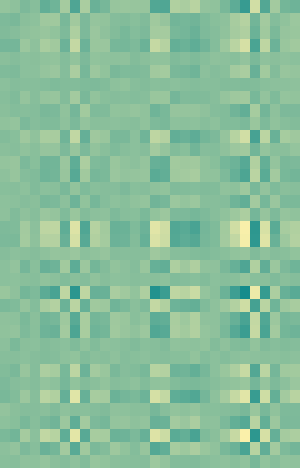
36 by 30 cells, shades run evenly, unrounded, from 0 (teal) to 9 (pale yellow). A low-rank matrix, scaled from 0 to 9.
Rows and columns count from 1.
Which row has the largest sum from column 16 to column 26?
34
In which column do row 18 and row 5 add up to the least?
26
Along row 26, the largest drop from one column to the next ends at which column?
27
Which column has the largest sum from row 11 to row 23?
25
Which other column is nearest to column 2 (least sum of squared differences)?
1
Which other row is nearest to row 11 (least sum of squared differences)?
4
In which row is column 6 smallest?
23
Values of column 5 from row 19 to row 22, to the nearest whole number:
6 5 3 5
